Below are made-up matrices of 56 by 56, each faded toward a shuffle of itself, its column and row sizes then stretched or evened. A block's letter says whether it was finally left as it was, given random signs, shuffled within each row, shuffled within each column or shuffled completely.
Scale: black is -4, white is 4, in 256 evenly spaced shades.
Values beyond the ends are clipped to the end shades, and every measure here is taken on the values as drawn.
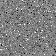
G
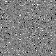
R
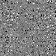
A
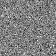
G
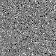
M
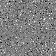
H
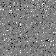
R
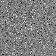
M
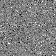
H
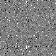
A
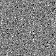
M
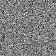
M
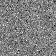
G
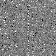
M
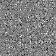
R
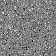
G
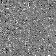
M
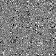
A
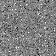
M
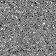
H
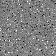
G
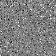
R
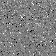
H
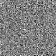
A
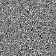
M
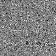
R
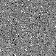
M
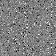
M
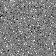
G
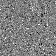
G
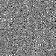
A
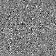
R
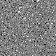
H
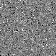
H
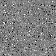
R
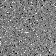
G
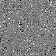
A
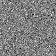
H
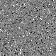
G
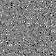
R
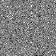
A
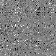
A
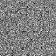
A
